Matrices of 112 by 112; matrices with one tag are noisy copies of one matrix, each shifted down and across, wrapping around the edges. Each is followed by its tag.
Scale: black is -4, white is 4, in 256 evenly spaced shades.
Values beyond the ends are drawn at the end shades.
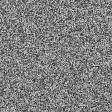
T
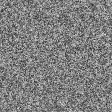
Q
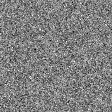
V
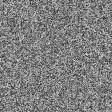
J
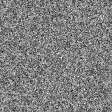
Q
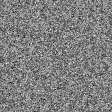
J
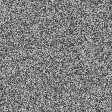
V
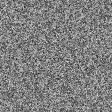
Q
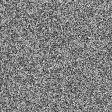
V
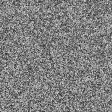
V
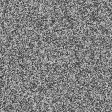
Q
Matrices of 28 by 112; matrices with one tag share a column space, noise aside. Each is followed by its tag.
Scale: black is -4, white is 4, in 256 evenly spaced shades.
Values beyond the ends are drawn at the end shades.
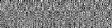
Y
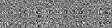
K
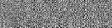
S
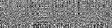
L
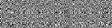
K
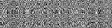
K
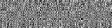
Y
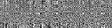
L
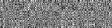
Y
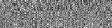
Y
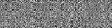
S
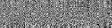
L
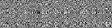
K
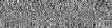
Y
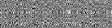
K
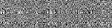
K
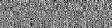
Y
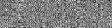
S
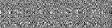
K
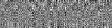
Y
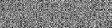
S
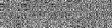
S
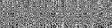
L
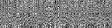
L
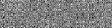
S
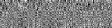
Y
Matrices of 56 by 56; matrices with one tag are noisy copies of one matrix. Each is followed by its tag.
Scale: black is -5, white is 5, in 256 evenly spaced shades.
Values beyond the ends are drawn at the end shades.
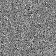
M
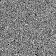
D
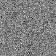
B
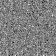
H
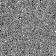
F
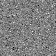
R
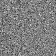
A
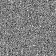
H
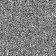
H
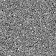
R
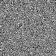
A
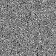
D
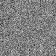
F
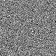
R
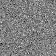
B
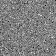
A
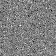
M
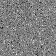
D
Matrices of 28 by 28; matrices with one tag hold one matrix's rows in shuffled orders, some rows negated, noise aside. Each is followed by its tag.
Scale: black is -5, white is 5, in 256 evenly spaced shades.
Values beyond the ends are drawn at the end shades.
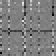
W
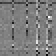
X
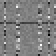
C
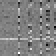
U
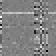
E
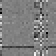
E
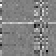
E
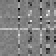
U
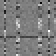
C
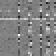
U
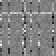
W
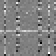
C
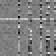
U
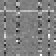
C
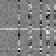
U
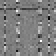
C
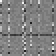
W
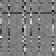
W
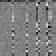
X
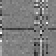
E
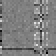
E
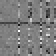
U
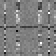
C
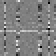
C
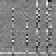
X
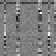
C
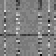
C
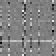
W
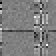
E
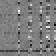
U
